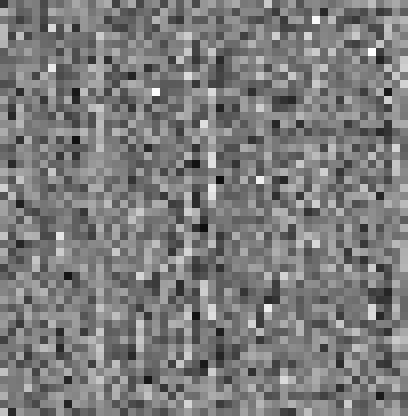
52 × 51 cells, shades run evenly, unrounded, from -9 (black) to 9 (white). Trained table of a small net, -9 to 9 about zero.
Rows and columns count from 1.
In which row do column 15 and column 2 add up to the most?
40
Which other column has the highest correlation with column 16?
10
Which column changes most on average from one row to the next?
48
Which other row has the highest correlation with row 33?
41
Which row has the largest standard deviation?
12
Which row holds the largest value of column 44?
51
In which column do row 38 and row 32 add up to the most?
8
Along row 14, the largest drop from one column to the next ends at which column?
28
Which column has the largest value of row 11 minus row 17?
49
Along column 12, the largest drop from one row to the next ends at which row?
15
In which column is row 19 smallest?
19
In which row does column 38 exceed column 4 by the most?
31
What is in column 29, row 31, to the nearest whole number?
0
